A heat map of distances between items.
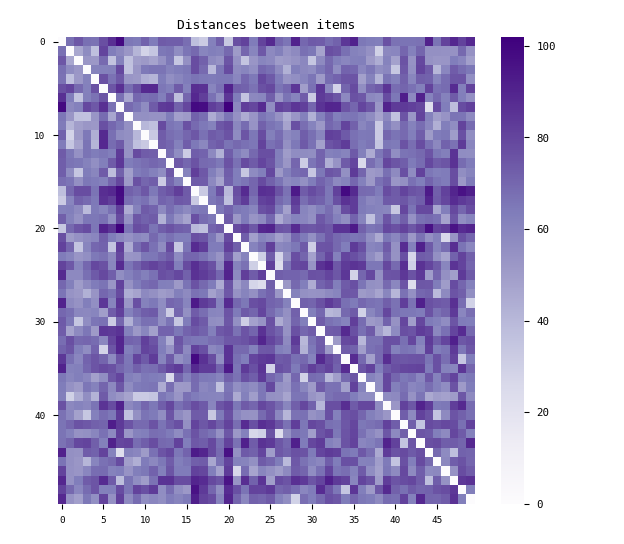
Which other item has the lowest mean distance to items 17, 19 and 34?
37
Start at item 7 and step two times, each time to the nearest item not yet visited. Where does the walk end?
47
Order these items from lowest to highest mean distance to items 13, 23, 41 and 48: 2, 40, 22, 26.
26, 2, 40, 22
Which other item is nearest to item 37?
19
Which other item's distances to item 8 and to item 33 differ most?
5
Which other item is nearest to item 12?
15
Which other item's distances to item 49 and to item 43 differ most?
28
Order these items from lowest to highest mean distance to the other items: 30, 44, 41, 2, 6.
2, 30, 6, 44, 41
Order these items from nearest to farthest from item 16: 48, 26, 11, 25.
11, 26, 25, 48
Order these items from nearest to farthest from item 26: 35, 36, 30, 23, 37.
23, 30, 37, 36, 35
